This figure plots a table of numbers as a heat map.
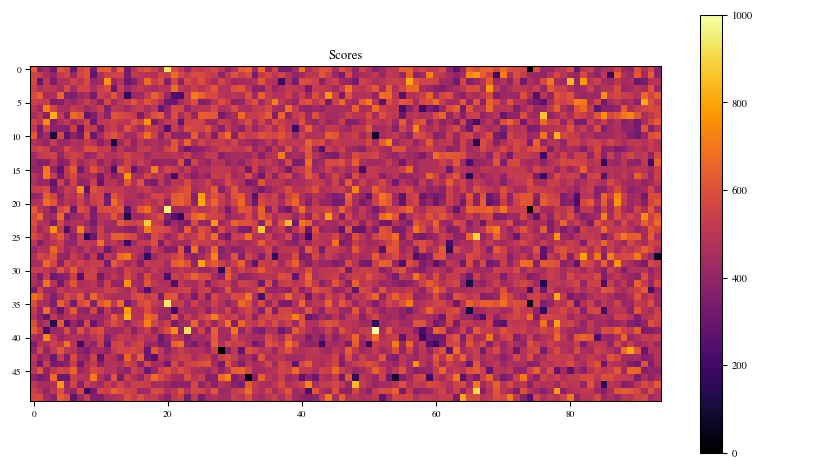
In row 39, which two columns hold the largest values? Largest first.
51, 23
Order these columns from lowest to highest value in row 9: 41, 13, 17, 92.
92, 13, 17, 41
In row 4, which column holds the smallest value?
14
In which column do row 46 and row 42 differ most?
28
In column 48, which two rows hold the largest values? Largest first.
47, 18
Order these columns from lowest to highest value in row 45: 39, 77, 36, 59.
59, 36, 77, 39
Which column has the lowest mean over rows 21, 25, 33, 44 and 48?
74
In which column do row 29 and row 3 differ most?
68
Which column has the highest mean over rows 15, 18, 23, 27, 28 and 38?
27
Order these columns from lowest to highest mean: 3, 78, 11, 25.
3, 11, 25, 78
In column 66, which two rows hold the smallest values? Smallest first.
11, 8
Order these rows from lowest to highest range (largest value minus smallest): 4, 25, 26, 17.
17, 26, 4, 25
